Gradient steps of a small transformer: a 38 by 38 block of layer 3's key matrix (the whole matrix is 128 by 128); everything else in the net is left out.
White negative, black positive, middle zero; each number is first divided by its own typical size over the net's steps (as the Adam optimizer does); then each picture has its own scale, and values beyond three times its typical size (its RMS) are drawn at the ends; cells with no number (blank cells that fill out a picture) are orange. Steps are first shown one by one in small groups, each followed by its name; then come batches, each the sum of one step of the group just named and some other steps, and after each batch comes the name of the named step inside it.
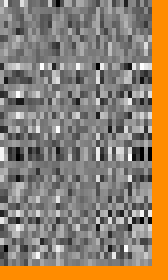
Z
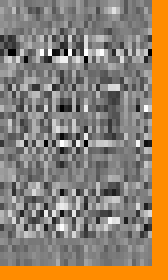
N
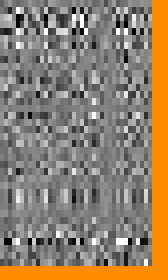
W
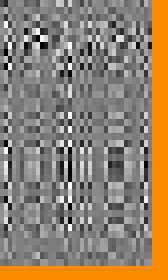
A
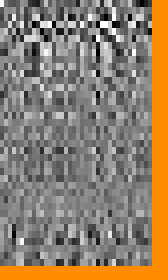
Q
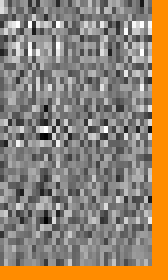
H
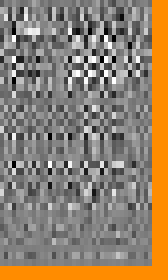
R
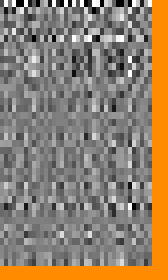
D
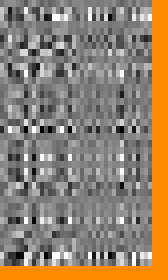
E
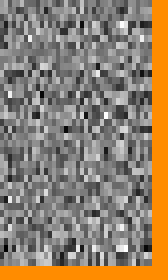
Z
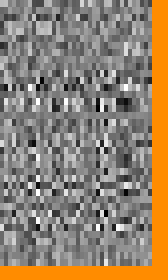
E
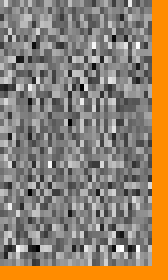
R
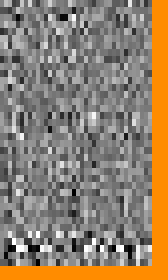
W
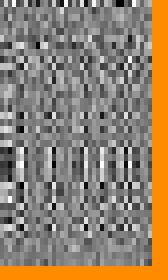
D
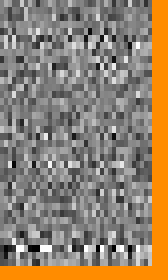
R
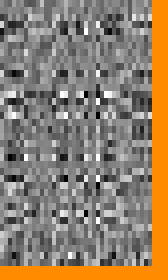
E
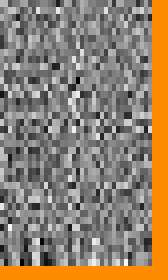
Z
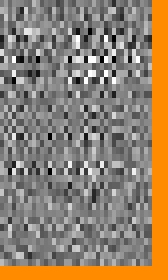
R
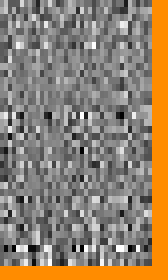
H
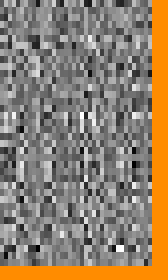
D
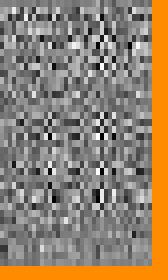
R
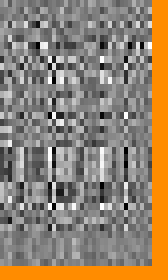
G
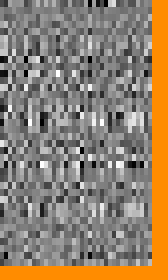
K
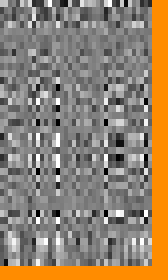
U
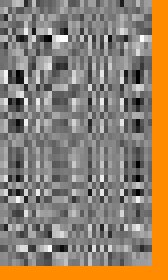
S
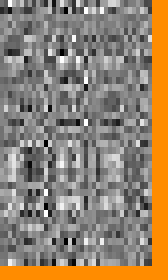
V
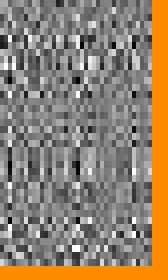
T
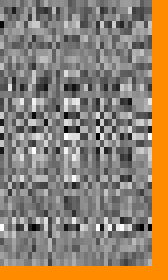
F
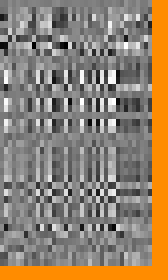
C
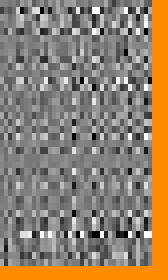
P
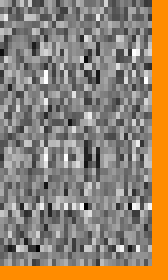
V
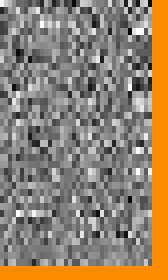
P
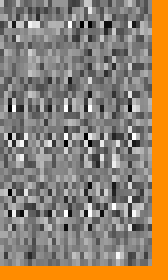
F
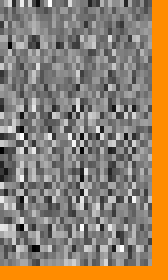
F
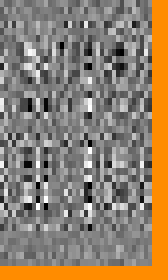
C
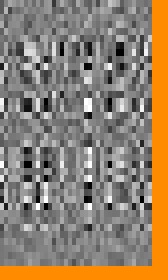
V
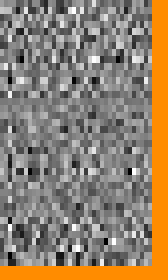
T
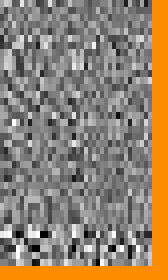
T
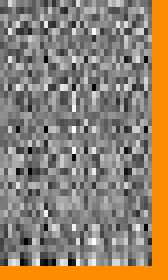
V
